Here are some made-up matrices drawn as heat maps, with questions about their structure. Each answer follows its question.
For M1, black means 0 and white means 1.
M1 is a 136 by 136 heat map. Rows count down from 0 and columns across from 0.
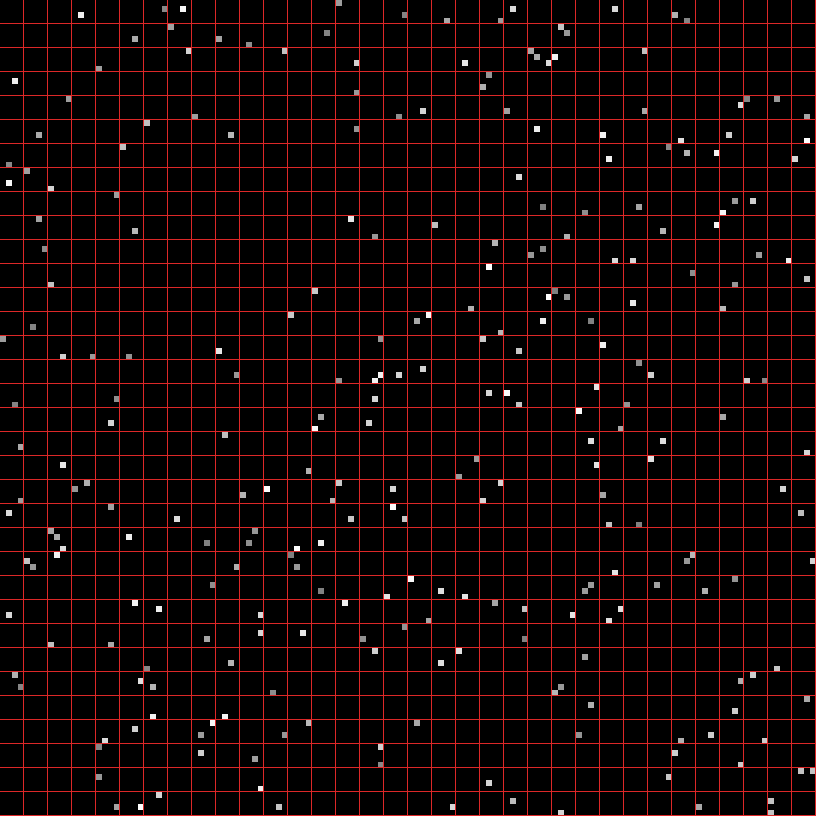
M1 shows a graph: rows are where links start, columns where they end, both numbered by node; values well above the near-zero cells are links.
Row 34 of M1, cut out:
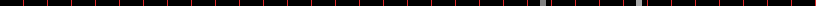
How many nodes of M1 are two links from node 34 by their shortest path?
4
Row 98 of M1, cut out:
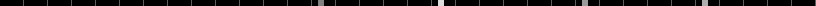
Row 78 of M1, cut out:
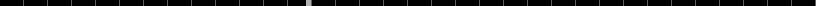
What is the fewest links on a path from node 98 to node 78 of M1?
5
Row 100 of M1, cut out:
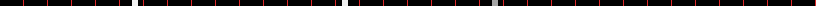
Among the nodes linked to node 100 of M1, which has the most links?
node 22
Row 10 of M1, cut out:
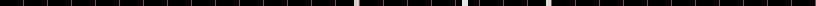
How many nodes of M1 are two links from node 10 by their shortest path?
4
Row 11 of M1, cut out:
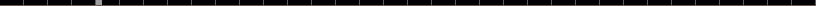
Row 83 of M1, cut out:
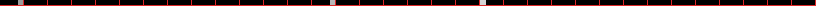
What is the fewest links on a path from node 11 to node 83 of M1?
6
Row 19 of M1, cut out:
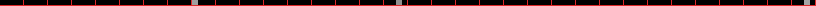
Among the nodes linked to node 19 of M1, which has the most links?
node 134
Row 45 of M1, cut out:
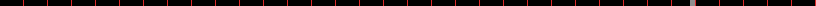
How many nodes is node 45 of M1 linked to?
1
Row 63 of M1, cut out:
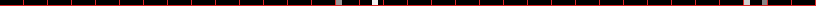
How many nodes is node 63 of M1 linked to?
4
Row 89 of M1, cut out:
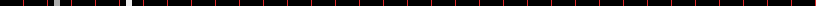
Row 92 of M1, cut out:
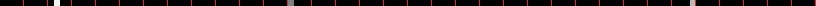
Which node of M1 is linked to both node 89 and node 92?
node 9
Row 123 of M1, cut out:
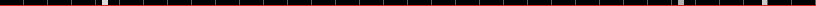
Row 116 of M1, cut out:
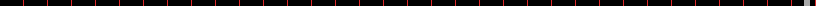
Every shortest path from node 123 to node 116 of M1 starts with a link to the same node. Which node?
node 113
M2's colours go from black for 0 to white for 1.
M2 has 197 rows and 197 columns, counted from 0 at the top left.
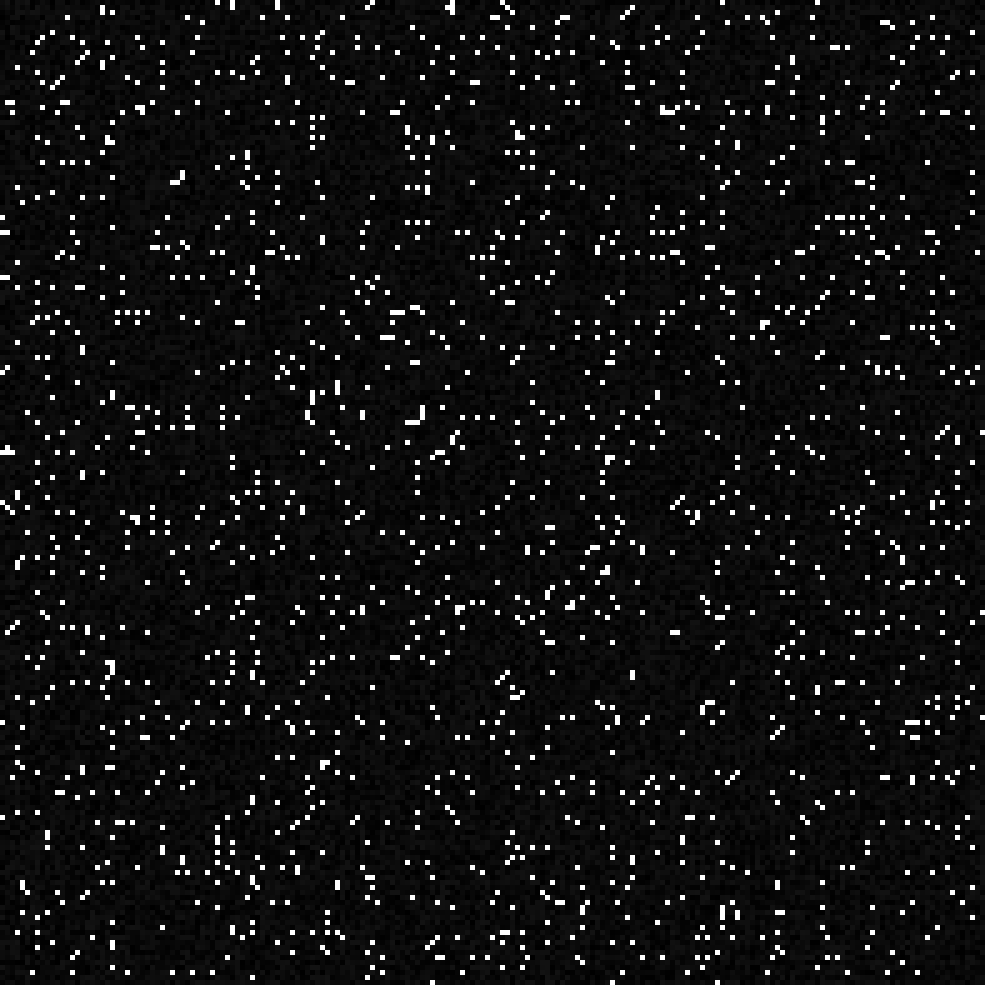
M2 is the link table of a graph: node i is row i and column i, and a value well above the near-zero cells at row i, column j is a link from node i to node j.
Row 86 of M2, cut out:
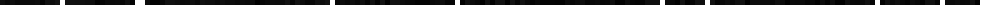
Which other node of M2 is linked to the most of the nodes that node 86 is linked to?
node 122
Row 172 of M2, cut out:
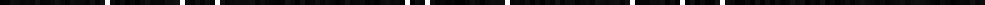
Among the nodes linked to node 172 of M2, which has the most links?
node 144
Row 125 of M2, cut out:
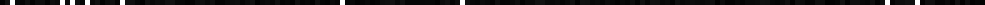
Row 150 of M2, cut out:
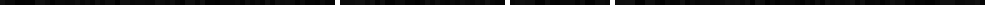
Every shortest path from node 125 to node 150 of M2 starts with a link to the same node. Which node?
node 177
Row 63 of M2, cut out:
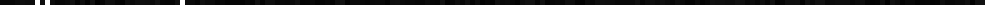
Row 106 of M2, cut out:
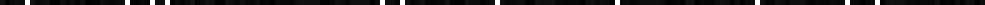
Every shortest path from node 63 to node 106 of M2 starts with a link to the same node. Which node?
node 9
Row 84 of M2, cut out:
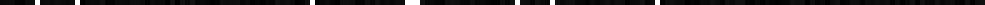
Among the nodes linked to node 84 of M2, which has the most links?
node 7
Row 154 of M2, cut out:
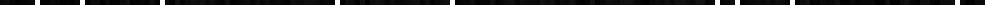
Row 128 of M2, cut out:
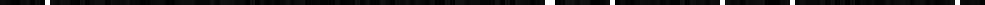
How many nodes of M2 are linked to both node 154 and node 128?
2
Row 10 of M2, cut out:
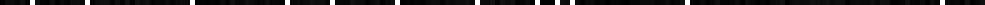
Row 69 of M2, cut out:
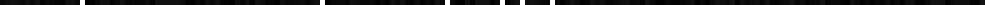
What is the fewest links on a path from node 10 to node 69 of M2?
3
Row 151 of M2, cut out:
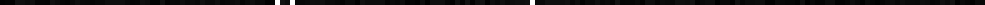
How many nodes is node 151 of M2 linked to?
3
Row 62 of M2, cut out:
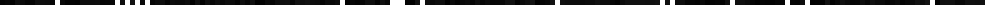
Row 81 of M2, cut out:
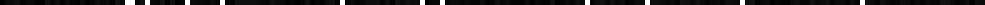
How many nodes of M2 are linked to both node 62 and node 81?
4
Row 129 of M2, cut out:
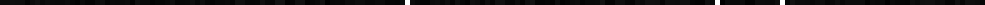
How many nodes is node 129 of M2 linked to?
3
